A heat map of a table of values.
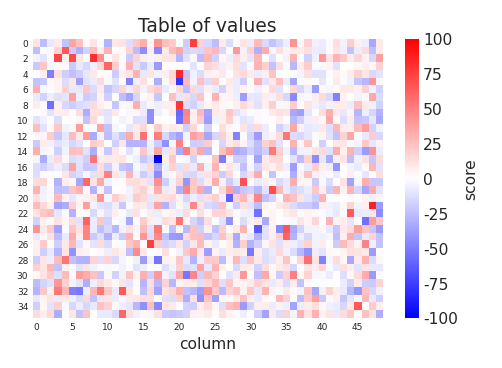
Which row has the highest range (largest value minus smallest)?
15
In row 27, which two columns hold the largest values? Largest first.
14, 22
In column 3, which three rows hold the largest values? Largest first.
2, 32, 31
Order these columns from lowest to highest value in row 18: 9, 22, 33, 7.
33, 22, 9, 7
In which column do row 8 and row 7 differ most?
20
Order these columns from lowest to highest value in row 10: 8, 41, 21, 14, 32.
14, 32, 8, 41, 21
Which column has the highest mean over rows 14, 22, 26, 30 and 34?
44
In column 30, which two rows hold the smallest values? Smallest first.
27, 26
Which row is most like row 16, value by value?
7
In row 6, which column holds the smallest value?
39
